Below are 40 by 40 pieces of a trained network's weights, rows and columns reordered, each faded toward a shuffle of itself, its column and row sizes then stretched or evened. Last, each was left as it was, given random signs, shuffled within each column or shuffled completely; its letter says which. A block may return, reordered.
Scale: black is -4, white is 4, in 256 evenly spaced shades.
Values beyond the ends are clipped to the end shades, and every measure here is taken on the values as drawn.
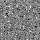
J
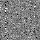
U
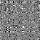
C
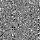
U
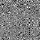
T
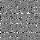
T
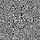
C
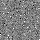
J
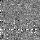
T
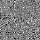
T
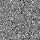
U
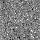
J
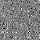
T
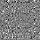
C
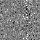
U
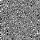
U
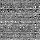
C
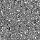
U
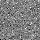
J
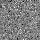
J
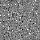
U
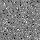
J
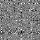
T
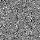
U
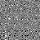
C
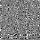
T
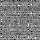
C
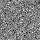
J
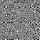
C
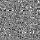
T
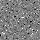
J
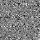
T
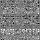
C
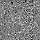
U
